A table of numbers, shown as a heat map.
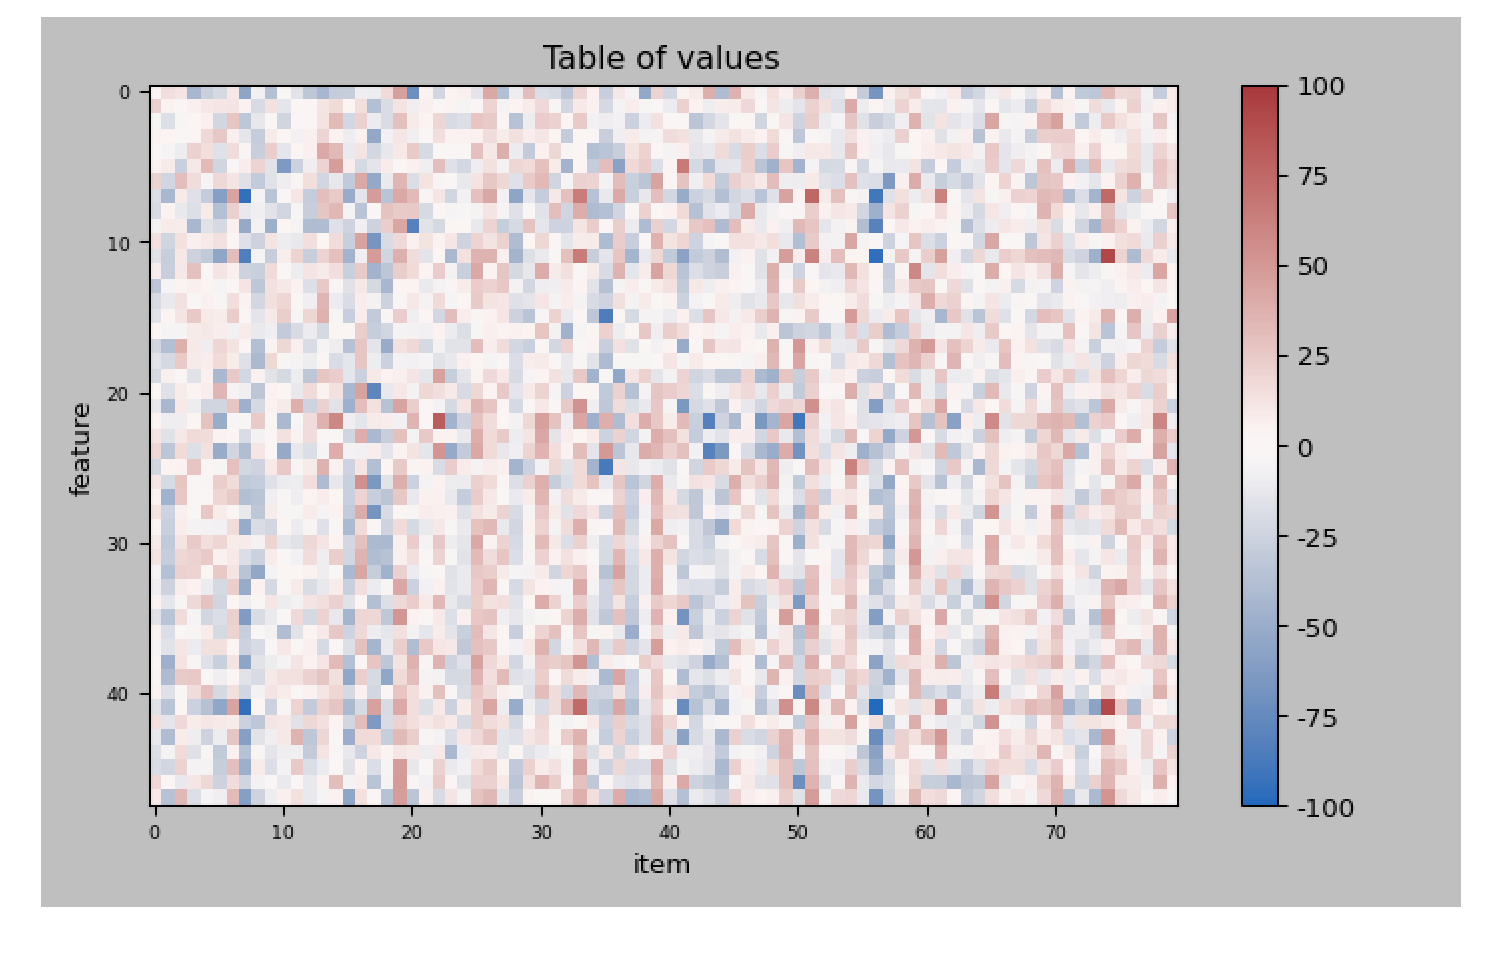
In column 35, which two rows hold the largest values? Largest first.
24, 22
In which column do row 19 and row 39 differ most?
36
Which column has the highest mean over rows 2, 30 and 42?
65
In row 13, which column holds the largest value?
48
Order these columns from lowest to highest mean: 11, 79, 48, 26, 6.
11, 79, 48, 6, 26
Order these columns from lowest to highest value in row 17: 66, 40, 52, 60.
40, 52, 66, 60
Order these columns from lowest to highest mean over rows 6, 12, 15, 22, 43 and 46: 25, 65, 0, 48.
0, 48, 25, 65
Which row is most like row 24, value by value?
22
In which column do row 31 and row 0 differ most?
20
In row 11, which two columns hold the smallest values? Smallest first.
56, 7
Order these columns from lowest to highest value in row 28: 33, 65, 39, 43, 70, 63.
63, 43, 33, 39, 70, 65
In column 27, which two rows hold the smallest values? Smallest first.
0, 9
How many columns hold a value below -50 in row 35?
3
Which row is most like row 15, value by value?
25
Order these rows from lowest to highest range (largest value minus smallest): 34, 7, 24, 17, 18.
18, 17, 34, 24, 7
